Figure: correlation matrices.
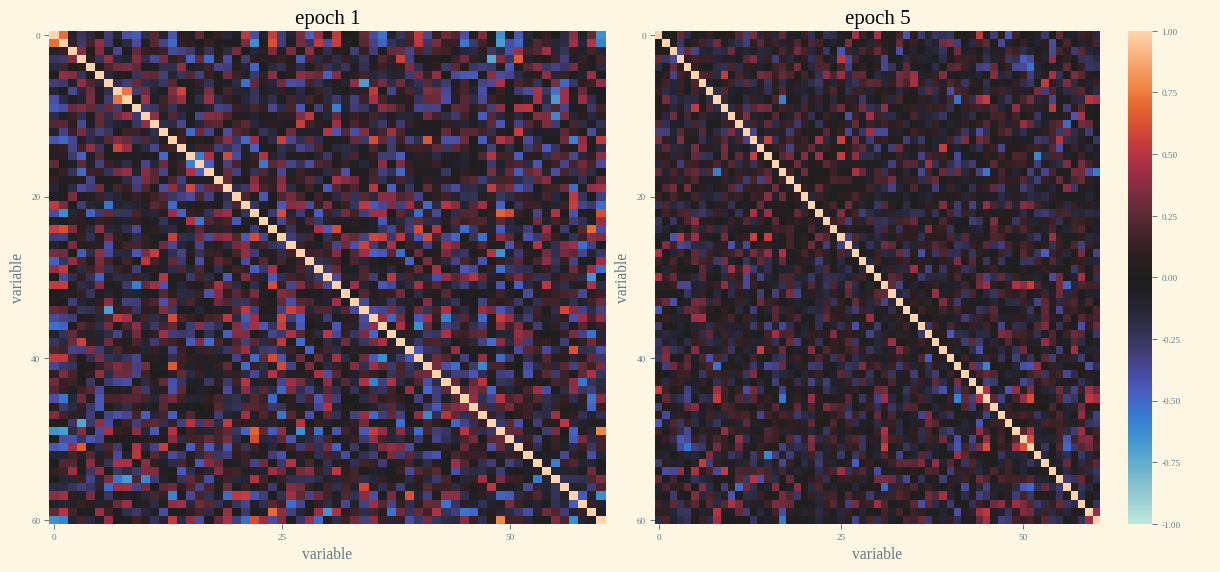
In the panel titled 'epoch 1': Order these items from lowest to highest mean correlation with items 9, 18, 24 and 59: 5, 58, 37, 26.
37, 26, 58, 5
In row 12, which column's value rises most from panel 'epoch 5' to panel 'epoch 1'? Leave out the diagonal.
30
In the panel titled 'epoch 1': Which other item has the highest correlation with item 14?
7
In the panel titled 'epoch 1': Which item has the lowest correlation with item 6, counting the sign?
34
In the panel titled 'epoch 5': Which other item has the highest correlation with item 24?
37
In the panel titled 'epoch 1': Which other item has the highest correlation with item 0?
1
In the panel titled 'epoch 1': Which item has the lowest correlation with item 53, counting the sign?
55
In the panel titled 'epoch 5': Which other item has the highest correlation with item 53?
6
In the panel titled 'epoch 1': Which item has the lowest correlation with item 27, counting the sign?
49
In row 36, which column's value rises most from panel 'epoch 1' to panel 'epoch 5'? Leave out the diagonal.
40
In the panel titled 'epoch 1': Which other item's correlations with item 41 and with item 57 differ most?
13
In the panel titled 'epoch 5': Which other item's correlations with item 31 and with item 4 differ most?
51
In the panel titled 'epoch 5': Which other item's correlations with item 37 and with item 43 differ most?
16
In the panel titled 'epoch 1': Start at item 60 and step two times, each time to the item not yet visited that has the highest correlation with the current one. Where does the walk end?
22
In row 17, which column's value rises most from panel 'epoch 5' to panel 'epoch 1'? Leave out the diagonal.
8
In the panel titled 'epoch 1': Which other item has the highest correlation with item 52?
9
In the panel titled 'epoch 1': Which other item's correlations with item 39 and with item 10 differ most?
28
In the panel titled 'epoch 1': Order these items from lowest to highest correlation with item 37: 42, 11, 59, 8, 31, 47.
59, 31, 42, 8, 11, 47
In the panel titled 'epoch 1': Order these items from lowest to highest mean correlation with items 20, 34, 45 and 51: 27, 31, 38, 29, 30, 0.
31, 0, 29, 27, 38, 30
